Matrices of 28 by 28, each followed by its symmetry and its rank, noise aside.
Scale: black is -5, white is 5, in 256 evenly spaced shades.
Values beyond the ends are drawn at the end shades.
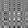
no symmetry, rank one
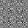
no symmetry, rank three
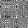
no symmetry, rank two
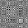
symmetric, rank two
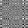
no symmetry, rank one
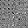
symmetric, rank three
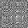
symmetric, rank three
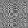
no symmetry, rank two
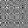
no symmetry, rank two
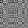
symmetric, rank one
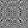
no symmetry, rank two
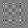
symmetric, rank one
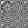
symmetric, rank two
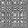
symmetric, rank two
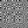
symmetric, rank two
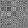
symmetric, rank two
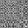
no symmetry, rank two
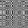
no symmetry, rank one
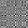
symmetric, rank one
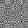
no symmetry, rank two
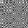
symmetric, rank two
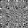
symmetric, rank three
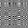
no symmetry, rank one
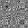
symmetric, rank three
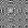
symmetric, rank three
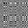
no symmetry, rank one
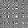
symmetric, rank two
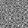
no symmetry, rank three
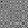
symmetric, rank two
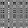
no symmetry, rank one
